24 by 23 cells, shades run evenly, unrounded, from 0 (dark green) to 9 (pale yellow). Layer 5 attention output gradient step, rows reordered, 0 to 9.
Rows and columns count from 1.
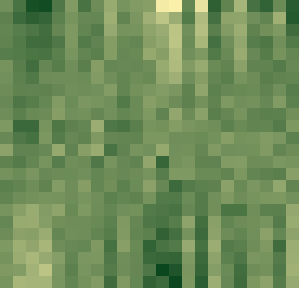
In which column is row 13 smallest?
9
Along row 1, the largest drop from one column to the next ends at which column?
17
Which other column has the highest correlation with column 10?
2
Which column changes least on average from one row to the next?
6
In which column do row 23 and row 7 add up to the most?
4
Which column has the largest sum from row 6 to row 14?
14
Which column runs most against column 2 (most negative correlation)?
12
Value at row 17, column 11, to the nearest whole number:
3
